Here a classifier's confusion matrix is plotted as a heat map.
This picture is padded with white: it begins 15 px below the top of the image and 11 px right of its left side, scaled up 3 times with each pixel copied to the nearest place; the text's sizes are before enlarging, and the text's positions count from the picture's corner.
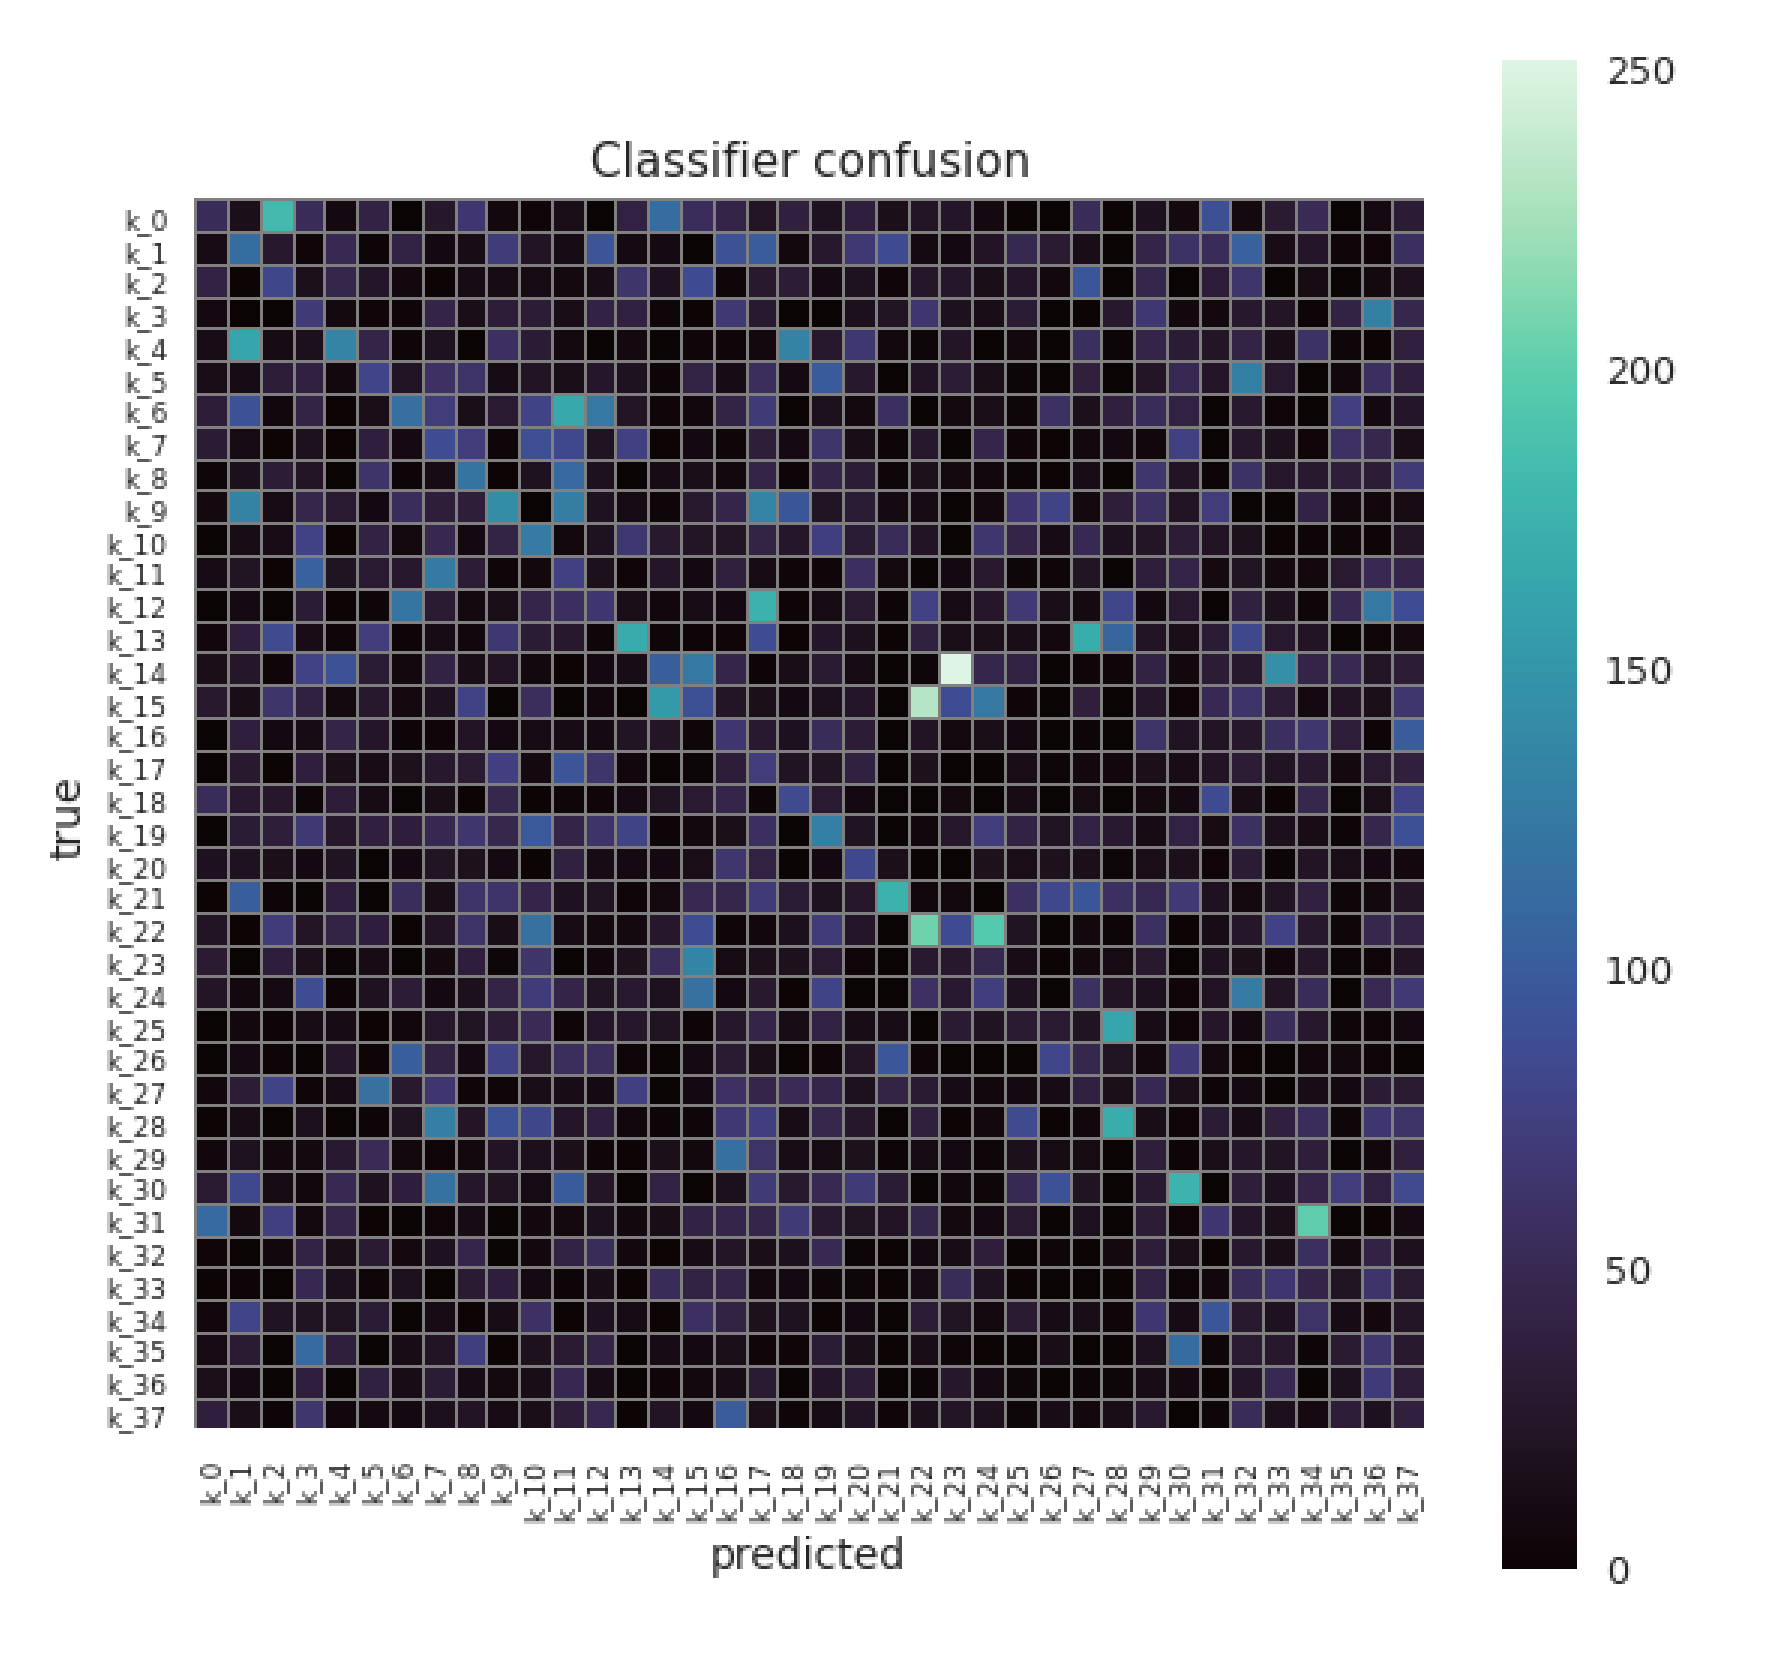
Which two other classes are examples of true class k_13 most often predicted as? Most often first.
k_27, k_28
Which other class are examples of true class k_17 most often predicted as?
k_11
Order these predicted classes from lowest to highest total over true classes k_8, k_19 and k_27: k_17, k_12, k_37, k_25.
k_25, k_12, k_17, k_37
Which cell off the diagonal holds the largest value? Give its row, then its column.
k_14, k_23
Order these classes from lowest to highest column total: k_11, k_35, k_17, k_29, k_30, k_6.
k_35, k_6, k_30, k_29, k_11, k_17
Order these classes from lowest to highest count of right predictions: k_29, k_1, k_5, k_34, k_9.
k_29, k_34, k_5, k_1, k_9
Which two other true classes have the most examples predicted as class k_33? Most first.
k_14, k_22
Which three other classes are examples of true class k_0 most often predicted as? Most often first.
k_2, k_14, k_31
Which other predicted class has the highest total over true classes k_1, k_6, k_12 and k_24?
k_17
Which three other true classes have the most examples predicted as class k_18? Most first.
k_4, k_9, k_31
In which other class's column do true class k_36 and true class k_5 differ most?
k_32
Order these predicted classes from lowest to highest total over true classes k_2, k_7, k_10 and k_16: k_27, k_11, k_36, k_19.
k_36, k_11, k_27, k_19
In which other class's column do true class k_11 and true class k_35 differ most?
k_7
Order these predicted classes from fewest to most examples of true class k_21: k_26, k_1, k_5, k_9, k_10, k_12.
k_5, k_12, k_10, k_9, k_26, k_1
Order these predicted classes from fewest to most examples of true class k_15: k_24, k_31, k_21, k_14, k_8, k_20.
k_21, k_20, k_31, k_8, k_24, k_14
